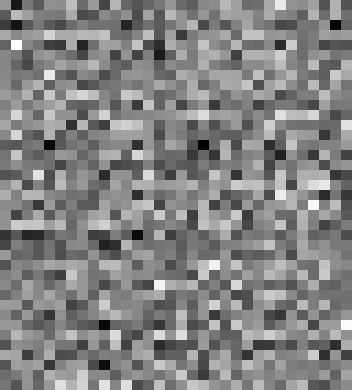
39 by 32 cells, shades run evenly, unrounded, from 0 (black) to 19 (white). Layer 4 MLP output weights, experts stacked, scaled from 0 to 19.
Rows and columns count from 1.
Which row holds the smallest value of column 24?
35
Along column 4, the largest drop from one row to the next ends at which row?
24
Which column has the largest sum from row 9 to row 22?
14
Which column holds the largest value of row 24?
15
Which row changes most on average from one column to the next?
18
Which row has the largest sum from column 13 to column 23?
19
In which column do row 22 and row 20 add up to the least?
32
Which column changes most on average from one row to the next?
13
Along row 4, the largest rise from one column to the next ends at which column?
23
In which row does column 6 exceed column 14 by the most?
39
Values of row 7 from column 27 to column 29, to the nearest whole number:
10 9 14
